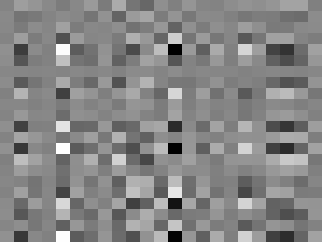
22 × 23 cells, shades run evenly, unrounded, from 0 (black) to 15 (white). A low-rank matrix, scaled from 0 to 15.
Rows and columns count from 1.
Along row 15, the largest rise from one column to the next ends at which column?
9
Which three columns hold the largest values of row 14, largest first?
5, 18, 12
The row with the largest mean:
15
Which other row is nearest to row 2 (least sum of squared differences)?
10
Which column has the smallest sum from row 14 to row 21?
21
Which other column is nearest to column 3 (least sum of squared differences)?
14
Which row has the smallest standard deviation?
7
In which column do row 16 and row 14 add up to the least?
13
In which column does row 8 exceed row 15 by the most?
11
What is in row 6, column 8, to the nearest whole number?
9
